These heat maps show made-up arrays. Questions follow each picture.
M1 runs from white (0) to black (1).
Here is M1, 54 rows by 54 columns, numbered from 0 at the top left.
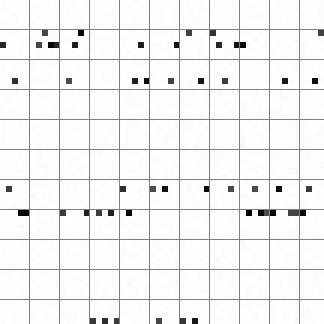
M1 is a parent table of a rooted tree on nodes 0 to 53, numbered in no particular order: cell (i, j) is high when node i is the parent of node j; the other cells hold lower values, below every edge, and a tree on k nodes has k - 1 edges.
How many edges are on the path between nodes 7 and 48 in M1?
3
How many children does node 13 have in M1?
9
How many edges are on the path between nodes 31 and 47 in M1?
3
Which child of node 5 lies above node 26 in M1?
53
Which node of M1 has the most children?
35
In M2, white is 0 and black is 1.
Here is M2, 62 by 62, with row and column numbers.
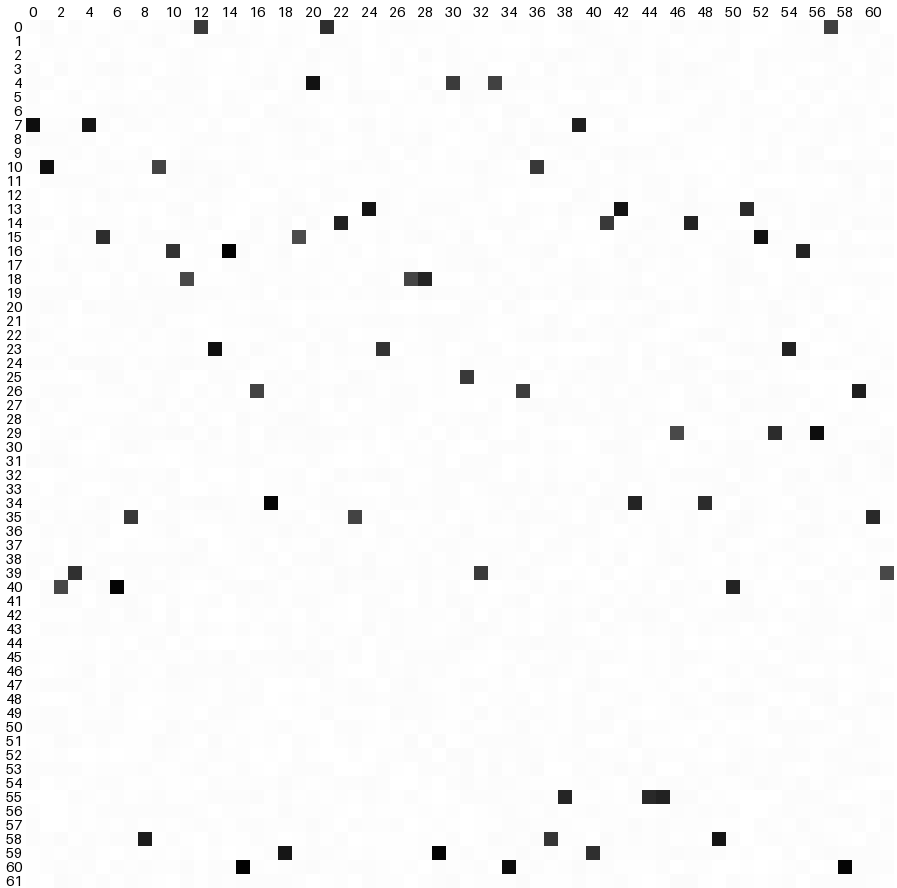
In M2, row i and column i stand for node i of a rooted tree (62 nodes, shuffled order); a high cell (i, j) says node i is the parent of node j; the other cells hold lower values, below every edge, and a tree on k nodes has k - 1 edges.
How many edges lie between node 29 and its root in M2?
2
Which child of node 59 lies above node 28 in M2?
18
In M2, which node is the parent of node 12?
0
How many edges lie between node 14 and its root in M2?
2
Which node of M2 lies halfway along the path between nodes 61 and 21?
7
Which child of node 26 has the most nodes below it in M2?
35
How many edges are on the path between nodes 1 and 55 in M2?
3
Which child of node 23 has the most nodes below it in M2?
13
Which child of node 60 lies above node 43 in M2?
34
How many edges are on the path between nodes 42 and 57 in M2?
6
